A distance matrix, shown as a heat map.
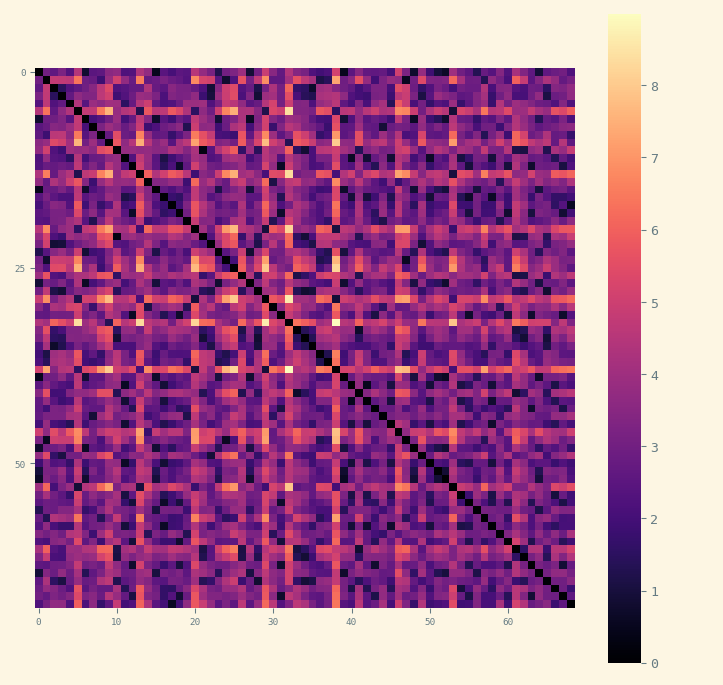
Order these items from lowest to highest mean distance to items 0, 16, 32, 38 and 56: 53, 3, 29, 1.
3, 1, 53, 29
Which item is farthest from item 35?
32
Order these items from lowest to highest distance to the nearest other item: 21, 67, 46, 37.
21, 67, 37, 46
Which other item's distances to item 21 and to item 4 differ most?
10
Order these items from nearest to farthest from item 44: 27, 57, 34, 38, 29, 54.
27, 34, 57, 54, 29, 38
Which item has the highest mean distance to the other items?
38
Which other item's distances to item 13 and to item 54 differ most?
66
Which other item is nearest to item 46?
14
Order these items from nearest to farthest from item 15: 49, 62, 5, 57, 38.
57, 62, 49, 5, 38
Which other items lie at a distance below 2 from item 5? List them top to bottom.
13, 20, 29, 38, 53
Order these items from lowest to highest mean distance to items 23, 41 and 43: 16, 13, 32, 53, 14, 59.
16, 59, 14, 53, 13, 32
